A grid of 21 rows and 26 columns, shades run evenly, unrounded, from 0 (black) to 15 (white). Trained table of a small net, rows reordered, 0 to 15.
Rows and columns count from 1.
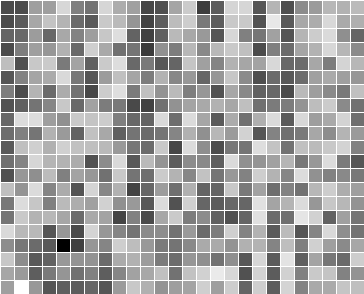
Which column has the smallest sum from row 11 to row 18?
16
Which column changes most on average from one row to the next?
22
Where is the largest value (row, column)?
21, 2
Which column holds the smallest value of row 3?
11
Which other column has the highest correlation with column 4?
20
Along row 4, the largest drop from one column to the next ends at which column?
19
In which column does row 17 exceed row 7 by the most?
7
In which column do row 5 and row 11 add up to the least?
13
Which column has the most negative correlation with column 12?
18
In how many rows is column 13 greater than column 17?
3
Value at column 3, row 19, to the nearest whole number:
5
